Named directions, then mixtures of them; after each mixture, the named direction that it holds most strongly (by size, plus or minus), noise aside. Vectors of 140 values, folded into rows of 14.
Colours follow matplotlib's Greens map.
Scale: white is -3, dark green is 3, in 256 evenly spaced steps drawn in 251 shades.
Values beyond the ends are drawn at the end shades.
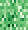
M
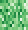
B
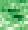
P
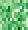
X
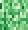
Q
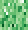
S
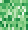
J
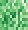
B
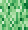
B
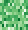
J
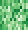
X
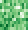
Q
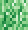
B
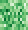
B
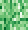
Q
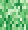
B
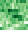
P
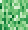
Q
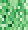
B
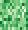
J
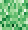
S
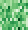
X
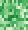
M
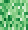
J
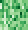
Q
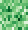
X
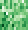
Q
